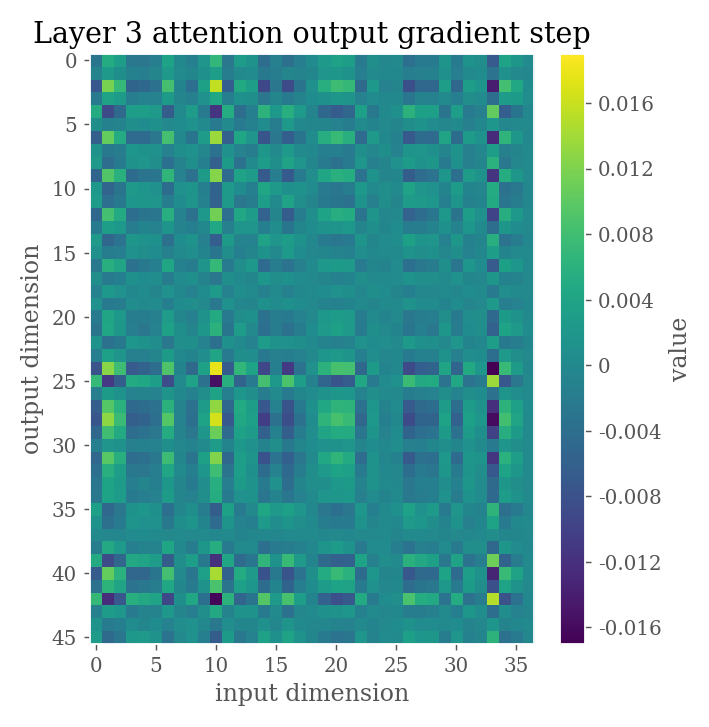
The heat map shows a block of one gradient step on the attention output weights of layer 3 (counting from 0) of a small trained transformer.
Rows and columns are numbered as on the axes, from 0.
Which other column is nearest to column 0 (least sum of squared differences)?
11
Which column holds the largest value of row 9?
10
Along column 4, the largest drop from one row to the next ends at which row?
40
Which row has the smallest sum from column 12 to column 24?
5
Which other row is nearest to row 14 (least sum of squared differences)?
45
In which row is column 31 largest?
24
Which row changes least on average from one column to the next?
37
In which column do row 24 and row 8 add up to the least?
33
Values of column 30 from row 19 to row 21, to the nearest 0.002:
0 -0.002 -0.002
